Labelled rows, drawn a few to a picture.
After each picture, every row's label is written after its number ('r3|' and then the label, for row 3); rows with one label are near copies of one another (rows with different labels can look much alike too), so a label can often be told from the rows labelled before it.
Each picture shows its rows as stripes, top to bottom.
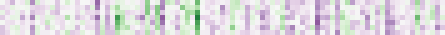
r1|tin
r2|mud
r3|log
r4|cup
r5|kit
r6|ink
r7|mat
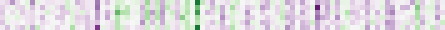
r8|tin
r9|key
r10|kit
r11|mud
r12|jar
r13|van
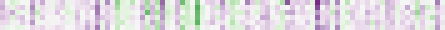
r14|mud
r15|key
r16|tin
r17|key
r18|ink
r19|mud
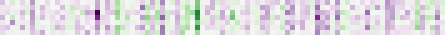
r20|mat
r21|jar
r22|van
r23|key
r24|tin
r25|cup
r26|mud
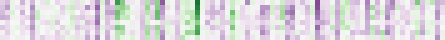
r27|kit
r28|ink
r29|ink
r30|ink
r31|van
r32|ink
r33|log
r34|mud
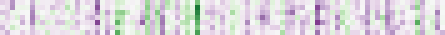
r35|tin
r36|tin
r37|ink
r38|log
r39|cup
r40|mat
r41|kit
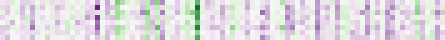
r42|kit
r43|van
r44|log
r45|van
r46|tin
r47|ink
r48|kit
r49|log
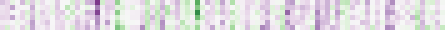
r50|van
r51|tin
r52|van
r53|tin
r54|mud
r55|jar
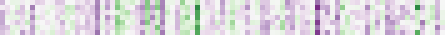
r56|mud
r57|cup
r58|key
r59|mat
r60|jar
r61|ink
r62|cup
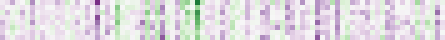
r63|tin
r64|mud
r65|log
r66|van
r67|key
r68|mat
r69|mud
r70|key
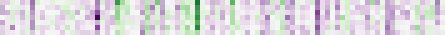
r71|ink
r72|mat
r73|key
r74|van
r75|ink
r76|tin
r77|jar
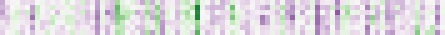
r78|mat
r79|ink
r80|mat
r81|ink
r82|ink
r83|cup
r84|kit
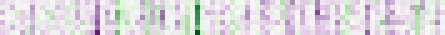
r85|jar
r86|tin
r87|kit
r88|cup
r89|mat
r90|tin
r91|van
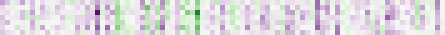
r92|key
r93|mud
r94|van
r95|jar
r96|ink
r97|mud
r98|mat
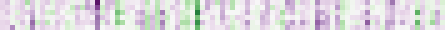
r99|van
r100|van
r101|cup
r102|key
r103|cup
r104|tin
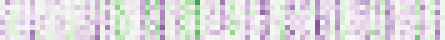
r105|log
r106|jar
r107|log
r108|mud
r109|key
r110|mud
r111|ink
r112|cup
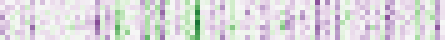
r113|key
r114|log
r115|kit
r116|mat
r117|van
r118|ink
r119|key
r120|log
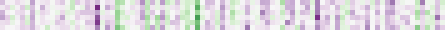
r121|jar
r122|van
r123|jar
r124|key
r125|van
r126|kit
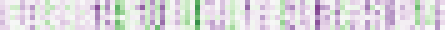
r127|kit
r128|cup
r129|kit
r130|key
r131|kit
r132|ink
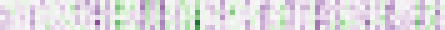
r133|mud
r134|jar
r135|key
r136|log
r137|cup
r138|kit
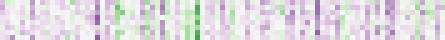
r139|jar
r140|kit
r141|jar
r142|van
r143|van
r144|log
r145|kit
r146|tin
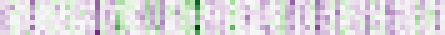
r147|ink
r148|tin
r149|mat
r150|cup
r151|kit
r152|ink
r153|van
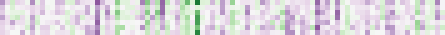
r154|key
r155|mud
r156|mud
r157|mat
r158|tin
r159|jar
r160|van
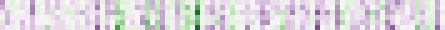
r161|mat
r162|mat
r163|ink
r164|log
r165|log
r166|kit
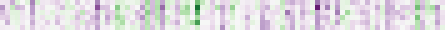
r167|tin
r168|key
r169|mat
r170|cup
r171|log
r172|jar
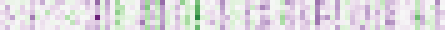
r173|mud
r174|log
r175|kit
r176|tin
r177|jar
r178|log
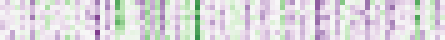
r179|cup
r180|kit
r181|log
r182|cup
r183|kit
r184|kit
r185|tin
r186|tin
